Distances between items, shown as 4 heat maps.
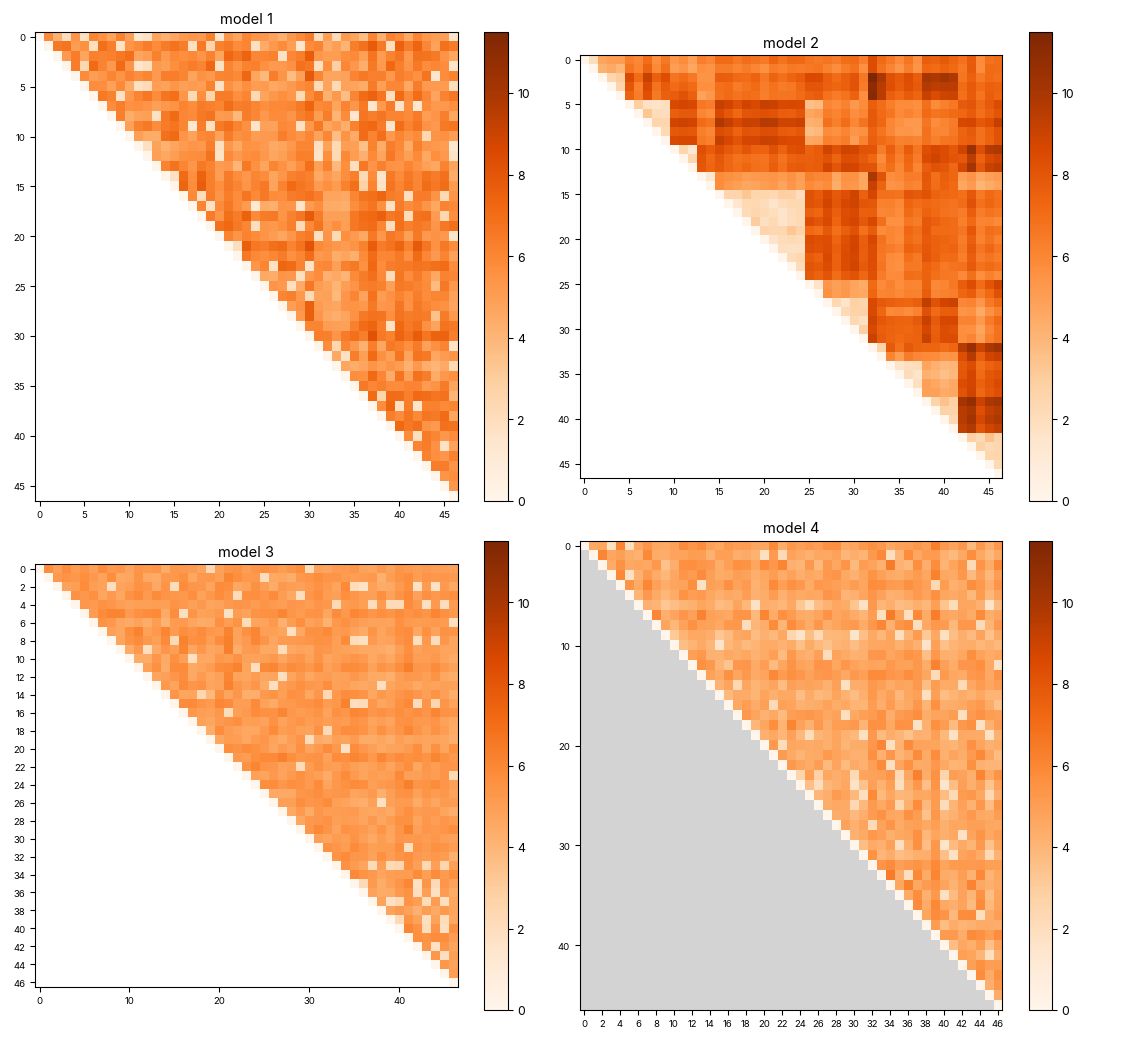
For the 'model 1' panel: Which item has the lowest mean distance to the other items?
33
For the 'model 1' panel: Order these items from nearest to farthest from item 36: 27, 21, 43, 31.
31, 27, 21, 43
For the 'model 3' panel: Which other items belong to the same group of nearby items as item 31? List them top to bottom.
41
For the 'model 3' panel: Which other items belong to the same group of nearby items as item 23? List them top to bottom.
6, 46
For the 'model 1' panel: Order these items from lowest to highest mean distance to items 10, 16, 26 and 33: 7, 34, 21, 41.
41, 34, 7, 21
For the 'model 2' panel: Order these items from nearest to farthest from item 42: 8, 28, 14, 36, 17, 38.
14, 28, 17, 8, 36, 38
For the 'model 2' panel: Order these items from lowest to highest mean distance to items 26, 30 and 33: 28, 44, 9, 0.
28, 9, 44, 0
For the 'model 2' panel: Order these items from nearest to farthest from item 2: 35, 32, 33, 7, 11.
11, 35, 7, 33, 32
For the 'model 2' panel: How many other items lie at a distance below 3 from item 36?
3
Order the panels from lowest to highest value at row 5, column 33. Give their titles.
model 1, model 4, model 3, model 2
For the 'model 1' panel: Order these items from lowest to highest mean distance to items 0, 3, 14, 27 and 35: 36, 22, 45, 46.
46, 36, 22, 45
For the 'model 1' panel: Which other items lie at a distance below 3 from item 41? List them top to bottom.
16, 18, 45
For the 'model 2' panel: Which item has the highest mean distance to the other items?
32
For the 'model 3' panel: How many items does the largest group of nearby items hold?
7
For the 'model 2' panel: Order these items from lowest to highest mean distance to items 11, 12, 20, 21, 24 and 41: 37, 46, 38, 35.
35, 37, 38, 46
